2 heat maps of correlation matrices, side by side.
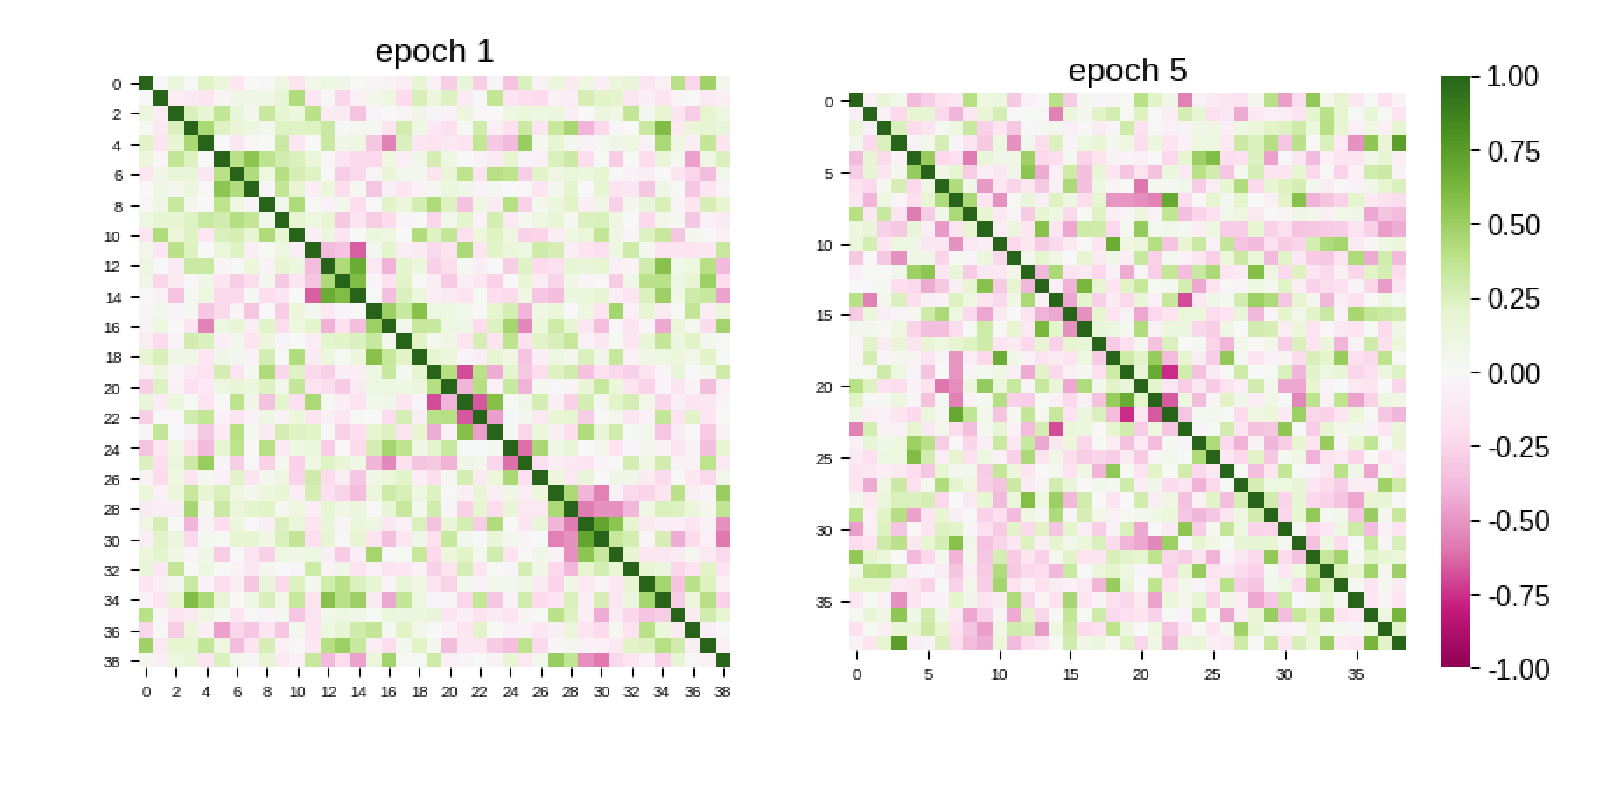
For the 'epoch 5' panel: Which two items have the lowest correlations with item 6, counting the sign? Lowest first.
20, 9
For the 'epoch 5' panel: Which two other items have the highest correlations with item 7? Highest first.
22, 31
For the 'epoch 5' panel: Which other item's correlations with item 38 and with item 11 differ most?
3
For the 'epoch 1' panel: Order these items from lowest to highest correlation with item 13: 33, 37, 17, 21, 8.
21, 8, 17, 33, 37
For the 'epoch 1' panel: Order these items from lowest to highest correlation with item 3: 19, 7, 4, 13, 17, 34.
19, 13, 7, 17, 4, 34
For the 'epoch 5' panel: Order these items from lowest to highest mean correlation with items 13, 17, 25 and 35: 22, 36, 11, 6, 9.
6, 36, 11, 22, 9
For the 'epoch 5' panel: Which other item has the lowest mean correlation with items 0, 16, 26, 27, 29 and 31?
4
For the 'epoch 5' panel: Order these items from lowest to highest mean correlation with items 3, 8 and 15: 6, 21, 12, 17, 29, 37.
12, 21, 37, 29, 17, 6
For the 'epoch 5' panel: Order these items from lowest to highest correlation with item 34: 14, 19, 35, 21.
14, 35, 19, 21
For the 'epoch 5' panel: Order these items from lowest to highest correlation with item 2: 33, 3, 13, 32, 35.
35, 13, 32, 3, 33
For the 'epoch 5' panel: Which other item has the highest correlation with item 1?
33
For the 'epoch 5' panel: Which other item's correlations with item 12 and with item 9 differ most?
13
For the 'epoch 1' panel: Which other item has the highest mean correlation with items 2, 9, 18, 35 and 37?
0
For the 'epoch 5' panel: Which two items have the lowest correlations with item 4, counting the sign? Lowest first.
8, 29
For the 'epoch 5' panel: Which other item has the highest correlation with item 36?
38
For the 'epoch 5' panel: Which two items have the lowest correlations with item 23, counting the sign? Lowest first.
14, 0
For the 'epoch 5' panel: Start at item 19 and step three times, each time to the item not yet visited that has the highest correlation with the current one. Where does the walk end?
10
